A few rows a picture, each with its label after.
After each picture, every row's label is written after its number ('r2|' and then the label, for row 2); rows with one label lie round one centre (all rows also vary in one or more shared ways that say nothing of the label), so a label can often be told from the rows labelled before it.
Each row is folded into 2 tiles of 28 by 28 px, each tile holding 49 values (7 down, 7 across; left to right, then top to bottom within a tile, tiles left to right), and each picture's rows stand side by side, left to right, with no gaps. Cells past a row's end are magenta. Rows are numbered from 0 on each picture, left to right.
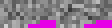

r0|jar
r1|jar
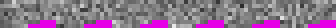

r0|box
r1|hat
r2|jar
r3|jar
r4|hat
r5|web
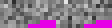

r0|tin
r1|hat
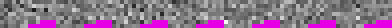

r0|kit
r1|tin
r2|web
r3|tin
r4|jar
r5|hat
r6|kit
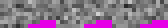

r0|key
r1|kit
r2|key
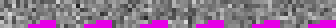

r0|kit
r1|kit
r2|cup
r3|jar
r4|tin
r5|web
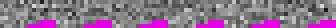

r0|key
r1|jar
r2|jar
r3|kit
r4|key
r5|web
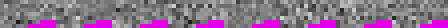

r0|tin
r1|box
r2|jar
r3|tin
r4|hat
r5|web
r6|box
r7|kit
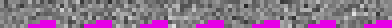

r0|kit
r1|key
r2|kit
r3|web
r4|tin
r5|tin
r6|key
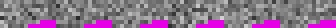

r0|kit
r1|key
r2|key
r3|cup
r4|kit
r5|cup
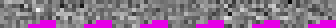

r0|key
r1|kit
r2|kit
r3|key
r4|hat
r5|web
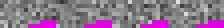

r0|kit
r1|tin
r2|web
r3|key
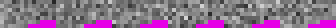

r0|hat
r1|tin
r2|key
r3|key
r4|key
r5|jar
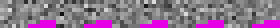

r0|hat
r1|hat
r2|web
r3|key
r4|tin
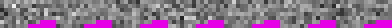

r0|box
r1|key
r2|cup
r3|kit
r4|key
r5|hat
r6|box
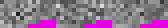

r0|jar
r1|tin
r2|jar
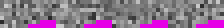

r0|web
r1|web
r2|jar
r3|cup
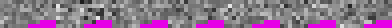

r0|hat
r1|hat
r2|box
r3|jar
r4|tin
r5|key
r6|jar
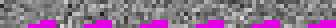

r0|kit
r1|key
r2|hat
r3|jar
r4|web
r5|box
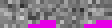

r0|kit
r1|cup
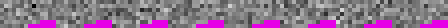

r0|web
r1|key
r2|jar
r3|cup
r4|tin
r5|cup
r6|hat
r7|cup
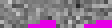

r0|key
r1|kit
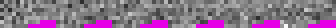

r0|jar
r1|key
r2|key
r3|box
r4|box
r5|jar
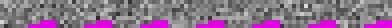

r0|hat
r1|cup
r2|cup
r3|jar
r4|cup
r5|key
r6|jar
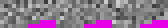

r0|hat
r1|hat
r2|jar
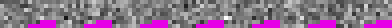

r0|tin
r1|tin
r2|box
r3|key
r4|hat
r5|box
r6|cup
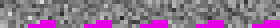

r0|web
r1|web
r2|tin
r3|jar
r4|jar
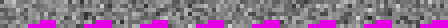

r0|box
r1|hat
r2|cup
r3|kit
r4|jar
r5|cup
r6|box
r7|tin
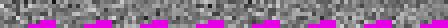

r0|hat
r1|key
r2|box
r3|tin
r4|tin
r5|key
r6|kit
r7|kit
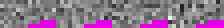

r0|jar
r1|box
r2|kit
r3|web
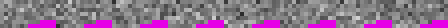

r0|hat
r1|box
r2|box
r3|web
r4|jar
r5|cup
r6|kit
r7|jar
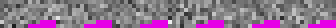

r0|key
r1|web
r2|cup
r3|jar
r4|web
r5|kit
